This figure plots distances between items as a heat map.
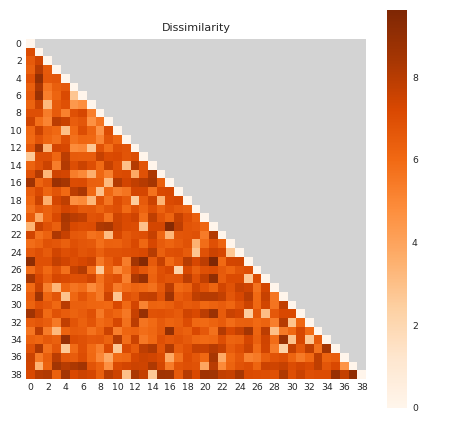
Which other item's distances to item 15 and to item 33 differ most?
3
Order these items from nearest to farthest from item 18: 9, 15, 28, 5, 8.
15, 5, 9, 28, 8
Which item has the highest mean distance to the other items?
38
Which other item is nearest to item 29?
35
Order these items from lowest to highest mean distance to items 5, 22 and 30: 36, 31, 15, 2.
36, 15, 2, 31
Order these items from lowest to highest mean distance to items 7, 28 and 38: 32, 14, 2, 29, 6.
14, 2, 6, 32, 29
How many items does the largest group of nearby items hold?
5
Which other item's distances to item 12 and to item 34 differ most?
32
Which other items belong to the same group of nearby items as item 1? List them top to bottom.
20, 37
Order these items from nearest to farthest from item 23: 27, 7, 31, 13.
13, 7, 27, 31
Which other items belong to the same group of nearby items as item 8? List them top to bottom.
17, 26
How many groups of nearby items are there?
12
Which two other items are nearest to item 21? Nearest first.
13, 0
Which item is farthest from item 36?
21
